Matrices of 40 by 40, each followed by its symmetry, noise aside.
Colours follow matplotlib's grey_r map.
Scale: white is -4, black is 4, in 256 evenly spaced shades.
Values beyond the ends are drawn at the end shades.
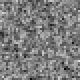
no symmetry.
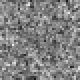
no symmetry.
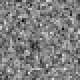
symmetric across the other diagonal.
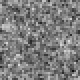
no symmetry.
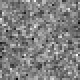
same after a half turn.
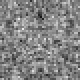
mirrored left to right.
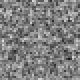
mirrored left to right.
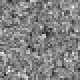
symmetric across the other diagonal.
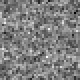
same after a half turn.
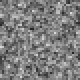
same after a half turn.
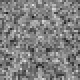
mirrored left to right.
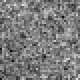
symmetric across the other diagonal.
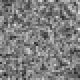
symmetric across the other diagonal.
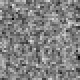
no symmetry.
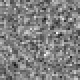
symmetric across the other diagonal.
